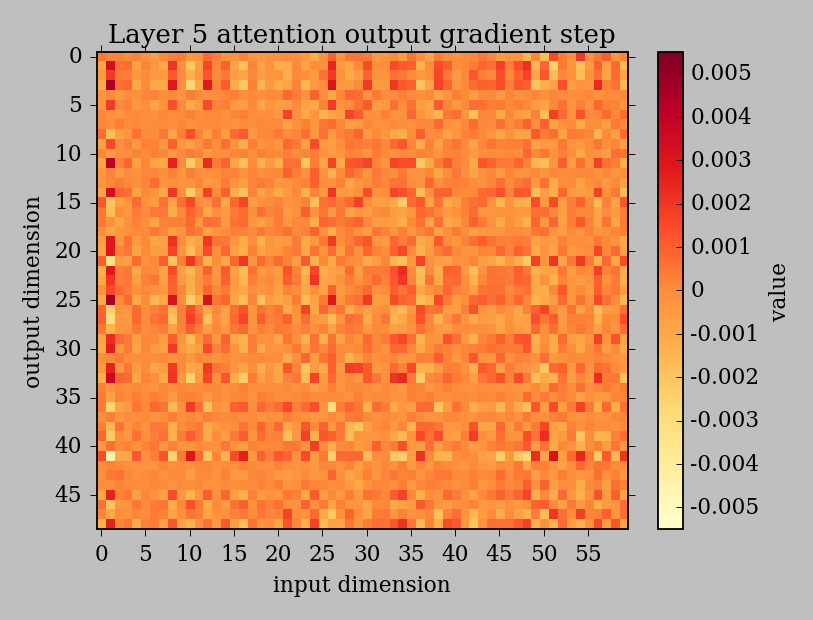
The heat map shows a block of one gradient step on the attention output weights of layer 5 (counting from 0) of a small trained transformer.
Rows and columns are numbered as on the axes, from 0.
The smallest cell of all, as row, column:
41, 1
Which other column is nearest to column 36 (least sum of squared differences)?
16
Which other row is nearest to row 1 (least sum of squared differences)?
14
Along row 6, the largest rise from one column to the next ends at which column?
51
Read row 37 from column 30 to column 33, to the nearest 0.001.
0 0 0 0
